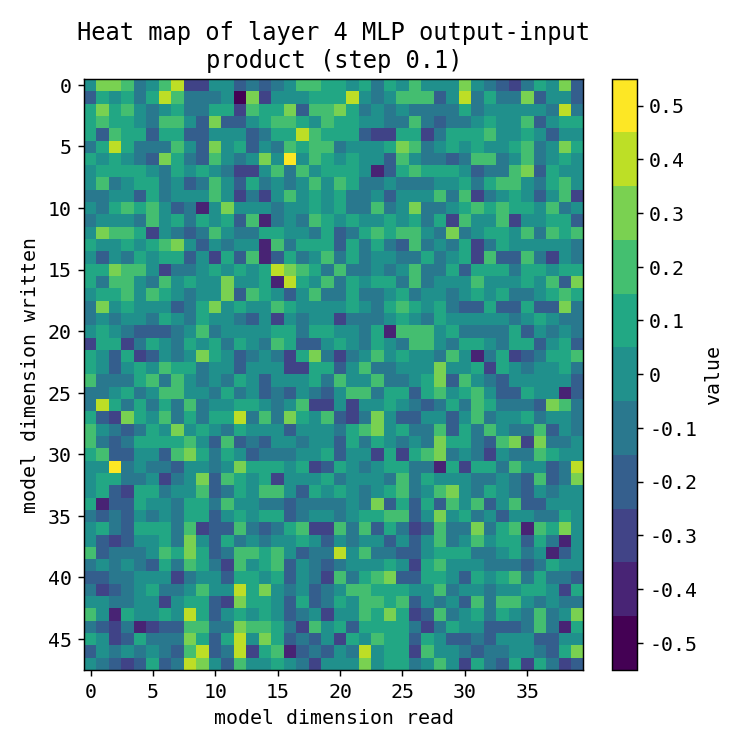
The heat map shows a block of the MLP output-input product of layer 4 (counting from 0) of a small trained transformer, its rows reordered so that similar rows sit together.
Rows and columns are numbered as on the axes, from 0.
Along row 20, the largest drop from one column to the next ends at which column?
24
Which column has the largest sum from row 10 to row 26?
26
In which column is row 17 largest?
11
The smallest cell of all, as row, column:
1, 12
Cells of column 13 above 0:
13
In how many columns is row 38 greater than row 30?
17
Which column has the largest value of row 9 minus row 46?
16
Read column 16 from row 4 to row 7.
0.1 0.2 0.5 -0.1
